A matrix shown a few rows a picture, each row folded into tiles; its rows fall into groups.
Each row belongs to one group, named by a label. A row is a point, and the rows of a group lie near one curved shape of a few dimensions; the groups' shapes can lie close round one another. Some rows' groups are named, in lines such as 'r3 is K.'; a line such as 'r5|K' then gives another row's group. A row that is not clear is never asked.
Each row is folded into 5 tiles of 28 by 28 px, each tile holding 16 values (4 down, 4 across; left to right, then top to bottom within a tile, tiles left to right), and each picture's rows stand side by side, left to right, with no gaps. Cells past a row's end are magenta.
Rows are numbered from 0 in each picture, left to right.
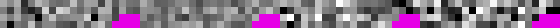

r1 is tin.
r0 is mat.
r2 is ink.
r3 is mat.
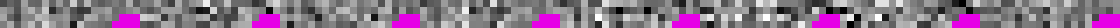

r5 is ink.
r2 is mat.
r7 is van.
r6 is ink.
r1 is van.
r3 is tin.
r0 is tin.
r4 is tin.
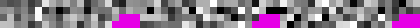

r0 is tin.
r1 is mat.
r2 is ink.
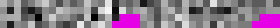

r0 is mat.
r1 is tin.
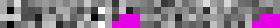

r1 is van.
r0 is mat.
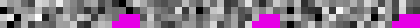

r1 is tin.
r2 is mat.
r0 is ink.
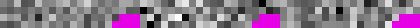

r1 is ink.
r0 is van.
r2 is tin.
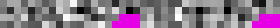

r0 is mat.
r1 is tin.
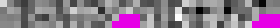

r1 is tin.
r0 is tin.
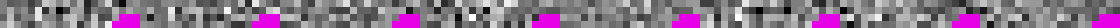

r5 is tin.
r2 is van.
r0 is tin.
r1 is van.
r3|van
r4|van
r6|ink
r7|ink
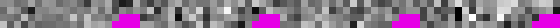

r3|van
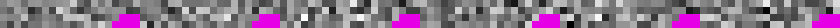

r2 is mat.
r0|mat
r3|tin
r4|ink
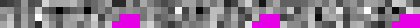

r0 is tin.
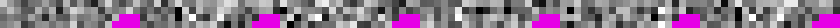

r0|tin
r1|van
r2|ink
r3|tin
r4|mat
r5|van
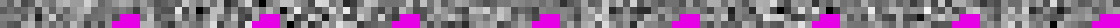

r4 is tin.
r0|van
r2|ink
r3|ink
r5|mat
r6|van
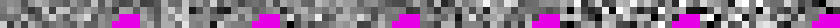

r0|mat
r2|ink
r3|van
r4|mat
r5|ink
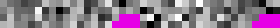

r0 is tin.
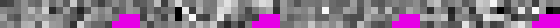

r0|tin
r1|van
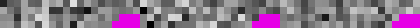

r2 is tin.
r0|tin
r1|ink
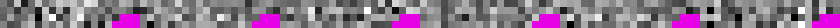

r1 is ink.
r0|van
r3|tin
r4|ink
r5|mat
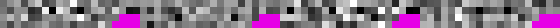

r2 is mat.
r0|mat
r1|mat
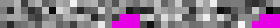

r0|mat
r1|ink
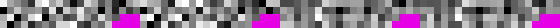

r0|ink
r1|ink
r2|tin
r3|tin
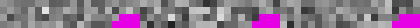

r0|tin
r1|ink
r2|mat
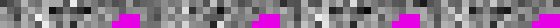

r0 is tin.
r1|tin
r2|tin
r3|tin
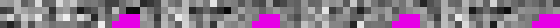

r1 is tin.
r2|tin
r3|tin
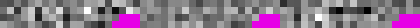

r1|tin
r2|tin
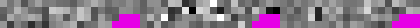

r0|ink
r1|mat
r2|van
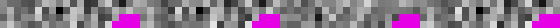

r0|tin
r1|tin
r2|van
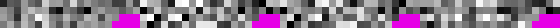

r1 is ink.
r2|ink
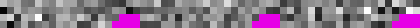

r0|ink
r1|van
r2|van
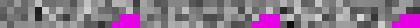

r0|van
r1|tin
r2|ink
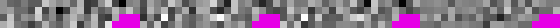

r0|tin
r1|mat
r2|mat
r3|van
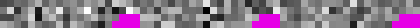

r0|van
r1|van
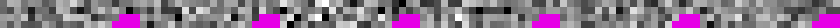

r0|mat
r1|mat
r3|tin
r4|tin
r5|ink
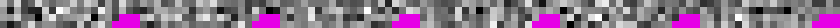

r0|mat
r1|ink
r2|van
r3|tin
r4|ink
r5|tin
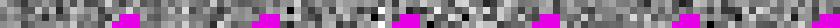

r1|tin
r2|mat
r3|ink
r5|mat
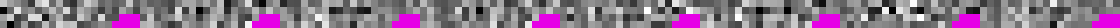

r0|ink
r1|tin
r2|tin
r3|tin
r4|van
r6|mat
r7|tin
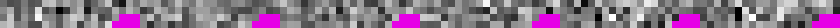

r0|tin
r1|ink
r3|van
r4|van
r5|van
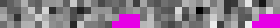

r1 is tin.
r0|tin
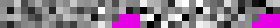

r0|mat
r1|ink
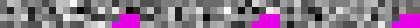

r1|van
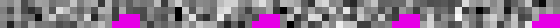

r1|van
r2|ink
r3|tin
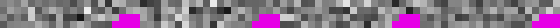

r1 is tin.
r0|van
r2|van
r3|tin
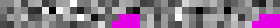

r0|mat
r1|tin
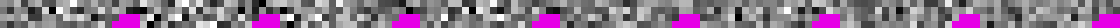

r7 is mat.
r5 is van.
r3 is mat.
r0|mat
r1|ink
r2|ink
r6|tin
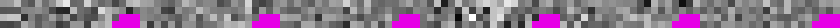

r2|van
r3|van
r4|mat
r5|van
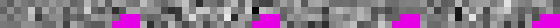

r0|van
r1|mat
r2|ink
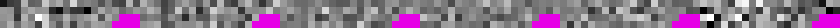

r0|tin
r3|van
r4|mat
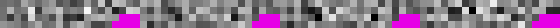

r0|van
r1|mat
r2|mat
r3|mat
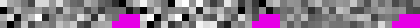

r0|ink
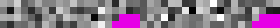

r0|mat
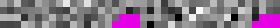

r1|mat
